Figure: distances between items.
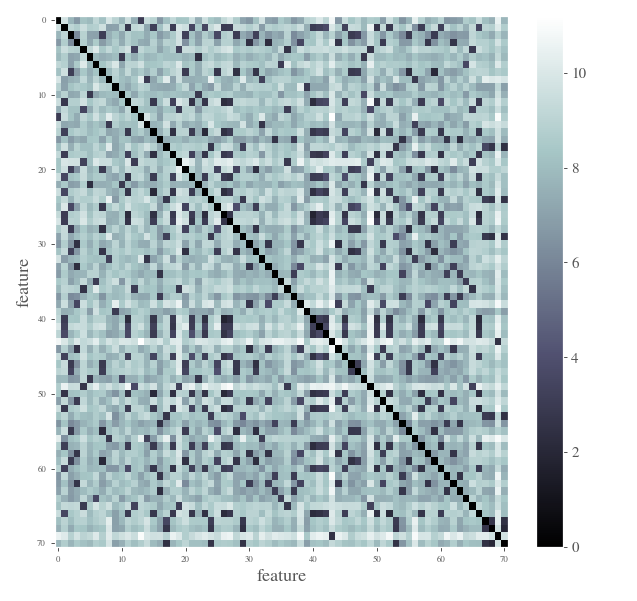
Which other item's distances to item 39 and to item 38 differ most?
9
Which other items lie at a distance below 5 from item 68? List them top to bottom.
17, 24, 29, 53, 67, 70
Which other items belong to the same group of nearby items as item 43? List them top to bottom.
69
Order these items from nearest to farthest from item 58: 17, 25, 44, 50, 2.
44, 2, 25, 50, 17
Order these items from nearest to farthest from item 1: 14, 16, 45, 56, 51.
45, 56, 14, 16, 51
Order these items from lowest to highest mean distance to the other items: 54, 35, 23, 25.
54, 23, 25, 35
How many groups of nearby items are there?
12
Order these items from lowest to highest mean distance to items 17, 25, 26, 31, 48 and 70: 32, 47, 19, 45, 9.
47, 45, 9, 32, 19
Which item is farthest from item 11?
49
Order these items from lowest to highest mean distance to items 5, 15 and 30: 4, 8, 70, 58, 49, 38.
58, 38, 8, 70, 4, 49
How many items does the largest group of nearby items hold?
17
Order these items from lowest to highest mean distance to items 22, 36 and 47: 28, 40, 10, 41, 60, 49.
28, 10, 49, 60, 40, 41
